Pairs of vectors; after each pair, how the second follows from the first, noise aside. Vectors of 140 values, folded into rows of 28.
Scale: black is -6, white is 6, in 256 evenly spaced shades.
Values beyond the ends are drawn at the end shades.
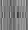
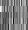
wrapped around, negated, scaled up.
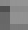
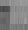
copied.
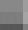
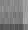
copied.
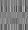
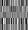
reversed, scaled up.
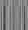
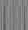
shrunk.
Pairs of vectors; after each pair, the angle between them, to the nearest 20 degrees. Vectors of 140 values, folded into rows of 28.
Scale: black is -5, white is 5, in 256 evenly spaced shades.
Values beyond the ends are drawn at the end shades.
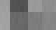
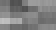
60 degrees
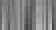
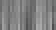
20 degrees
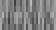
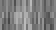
40 degrees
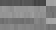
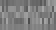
60 degrees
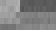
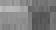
60 degrees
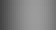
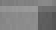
100 degrees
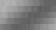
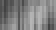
140 degrees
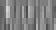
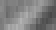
100 degrees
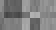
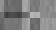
20 degrees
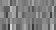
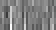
40 degrees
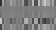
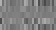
160 degrees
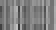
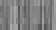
40 degrees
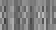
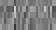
80 degrees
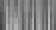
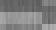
100 degrees
